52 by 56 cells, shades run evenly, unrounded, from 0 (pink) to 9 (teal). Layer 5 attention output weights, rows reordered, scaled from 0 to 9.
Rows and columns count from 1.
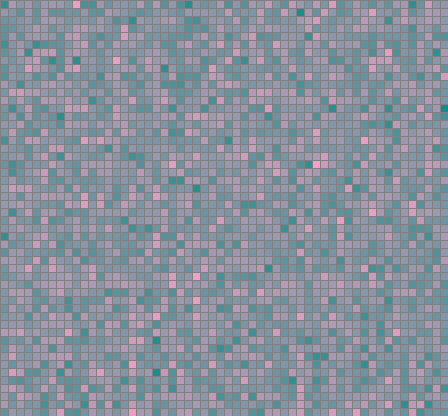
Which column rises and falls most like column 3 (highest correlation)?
44
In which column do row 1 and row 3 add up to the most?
24
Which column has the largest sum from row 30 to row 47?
48
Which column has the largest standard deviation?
49
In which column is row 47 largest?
20
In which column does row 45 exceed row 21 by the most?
40
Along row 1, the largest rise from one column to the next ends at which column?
11
